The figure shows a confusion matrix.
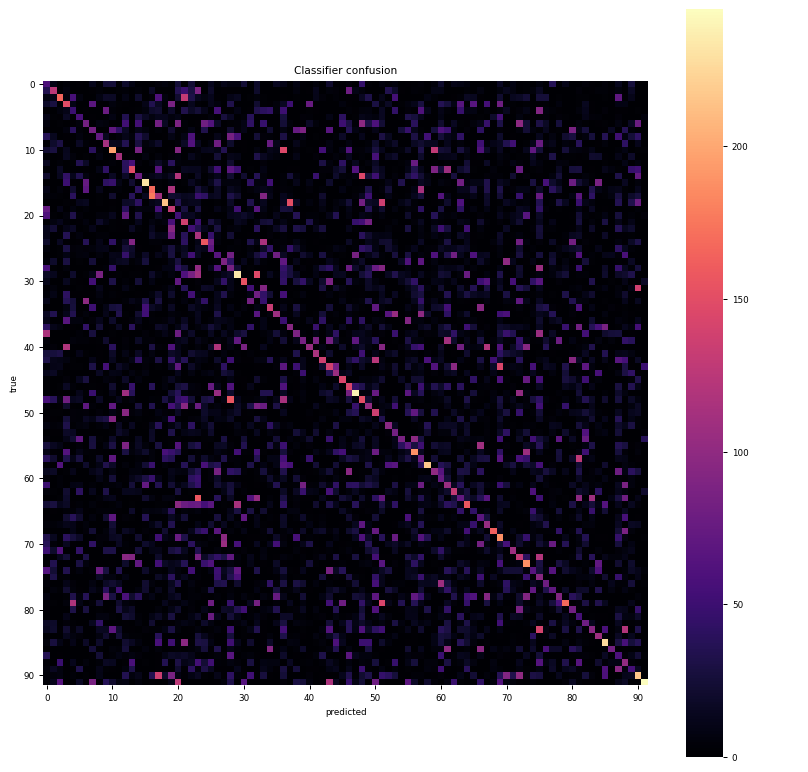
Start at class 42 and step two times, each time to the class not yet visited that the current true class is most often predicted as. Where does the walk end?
12
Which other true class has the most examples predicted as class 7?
91
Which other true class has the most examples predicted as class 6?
33
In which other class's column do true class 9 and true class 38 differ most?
0
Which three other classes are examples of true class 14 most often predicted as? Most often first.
48, 20, 90
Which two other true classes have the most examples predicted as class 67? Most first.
40, 78
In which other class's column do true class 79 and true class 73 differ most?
4
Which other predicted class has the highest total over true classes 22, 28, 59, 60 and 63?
23
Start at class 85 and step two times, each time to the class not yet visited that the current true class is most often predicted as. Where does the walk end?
49
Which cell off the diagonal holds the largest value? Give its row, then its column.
17, 16
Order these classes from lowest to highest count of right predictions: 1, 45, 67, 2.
67, 1, 45, 2
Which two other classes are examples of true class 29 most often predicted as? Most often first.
32, 23
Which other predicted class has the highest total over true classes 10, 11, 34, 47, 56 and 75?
50
